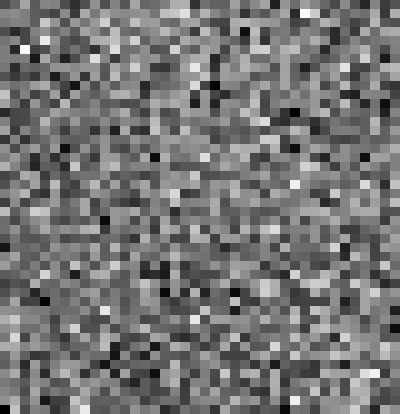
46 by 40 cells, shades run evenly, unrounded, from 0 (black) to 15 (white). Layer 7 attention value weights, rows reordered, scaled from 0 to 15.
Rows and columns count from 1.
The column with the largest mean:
18
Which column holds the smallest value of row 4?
25
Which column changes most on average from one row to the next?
27
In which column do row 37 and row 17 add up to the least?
30
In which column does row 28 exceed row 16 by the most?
34
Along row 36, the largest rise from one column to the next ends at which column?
20
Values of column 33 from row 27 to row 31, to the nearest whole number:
5 8 5 4 11
